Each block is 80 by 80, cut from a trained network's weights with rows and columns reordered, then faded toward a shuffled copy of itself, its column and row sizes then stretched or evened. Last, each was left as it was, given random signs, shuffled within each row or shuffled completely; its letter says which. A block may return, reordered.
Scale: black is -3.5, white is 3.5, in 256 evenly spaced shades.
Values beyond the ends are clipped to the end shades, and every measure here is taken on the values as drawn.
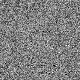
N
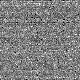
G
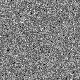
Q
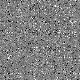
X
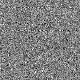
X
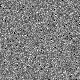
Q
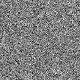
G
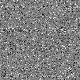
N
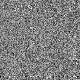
G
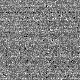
G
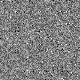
X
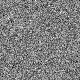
Q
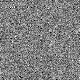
G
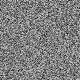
Q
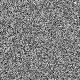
Q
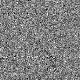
X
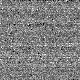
G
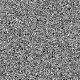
X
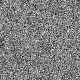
Q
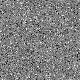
Q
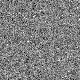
Q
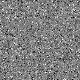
N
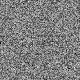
N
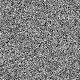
Q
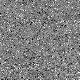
N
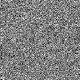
G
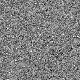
N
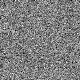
N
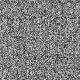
G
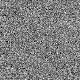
N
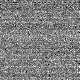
G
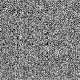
G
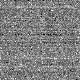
G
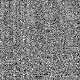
G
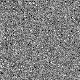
X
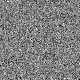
N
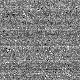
G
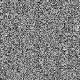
G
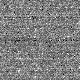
G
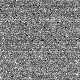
N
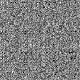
G
